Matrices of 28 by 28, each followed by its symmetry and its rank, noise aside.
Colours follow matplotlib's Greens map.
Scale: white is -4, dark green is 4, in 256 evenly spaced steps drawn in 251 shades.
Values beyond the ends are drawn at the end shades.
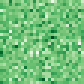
antisymmetric, rank six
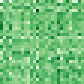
no symmetry, rank four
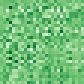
antisymmetric, rank six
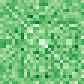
symmetric, rank six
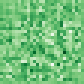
antisymmetric, rank six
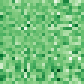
antisymmetric, rank four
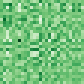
no symmetry, rank four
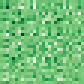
no symmetry, rank four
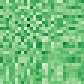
antisymmetric, rank four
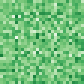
no symmetry, rank six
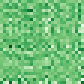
no symmetry, rank four
